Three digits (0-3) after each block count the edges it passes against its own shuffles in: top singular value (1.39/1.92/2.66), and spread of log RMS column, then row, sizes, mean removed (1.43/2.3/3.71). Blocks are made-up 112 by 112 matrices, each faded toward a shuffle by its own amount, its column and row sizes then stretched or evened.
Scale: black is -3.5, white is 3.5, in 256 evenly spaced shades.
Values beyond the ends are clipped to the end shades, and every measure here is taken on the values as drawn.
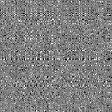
3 1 2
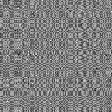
3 1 0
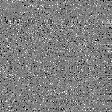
2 0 1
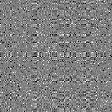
3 1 2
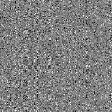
2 2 0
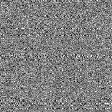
2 0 2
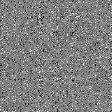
0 2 1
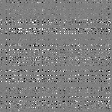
1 2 3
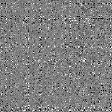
2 2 2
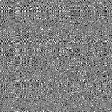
3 0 2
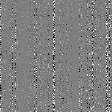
2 3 1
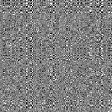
3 2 2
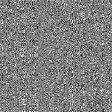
2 2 0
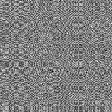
3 1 0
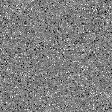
1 0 1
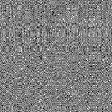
3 1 0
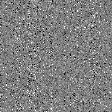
0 2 0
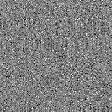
2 0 0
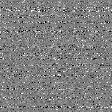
1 0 3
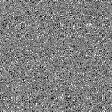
2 0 1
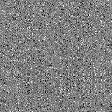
2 1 0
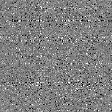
2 1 2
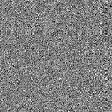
2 1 0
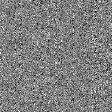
0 2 0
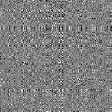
3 2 2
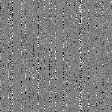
1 3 0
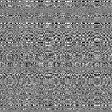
3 1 3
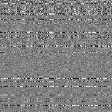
3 0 3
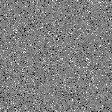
1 1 0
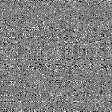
2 0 2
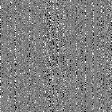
1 3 0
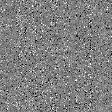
0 2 0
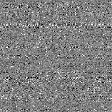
2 0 2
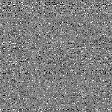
2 1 2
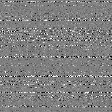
2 0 3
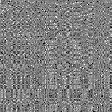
3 1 0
